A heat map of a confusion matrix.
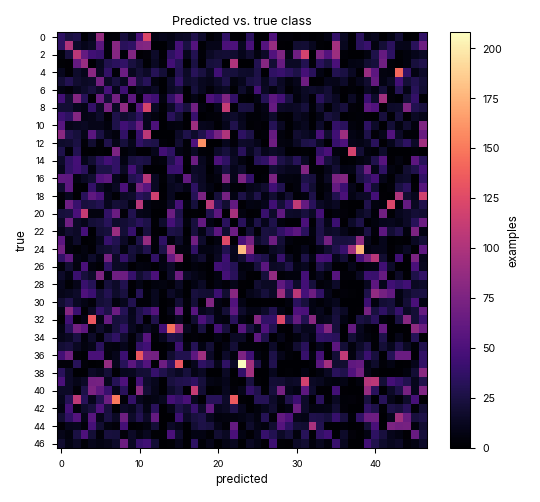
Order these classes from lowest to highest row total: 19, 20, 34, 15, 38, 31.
34, 38, 15, 20, 31, 19
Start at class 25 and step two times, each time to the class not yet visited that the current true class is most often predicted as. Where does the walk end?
17
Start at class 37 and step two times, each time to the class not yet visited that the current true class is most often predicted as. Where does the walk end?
21
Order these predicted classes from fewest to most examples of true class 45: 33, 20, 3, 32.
32, 20, 33, 3
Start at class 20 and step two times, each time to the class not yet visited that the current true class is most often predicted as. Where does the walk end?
22
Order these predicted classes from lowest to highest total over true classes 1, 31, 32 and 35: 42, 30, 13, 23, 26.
13, 23, 42, 26, 30
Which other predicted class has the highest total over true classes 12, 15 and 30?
18
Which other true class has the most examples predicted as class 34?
37
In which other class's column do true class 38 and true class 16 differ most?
11
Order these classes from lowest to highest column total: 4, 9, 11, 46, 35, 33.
9, 33, 4, 35, 11, 46
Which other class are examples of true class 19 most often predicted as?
42
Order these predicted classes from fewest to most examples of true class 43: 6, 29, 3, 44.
3, 6, 29, 44
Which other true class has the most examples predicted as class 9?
2
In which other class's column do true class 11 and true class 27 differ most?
36
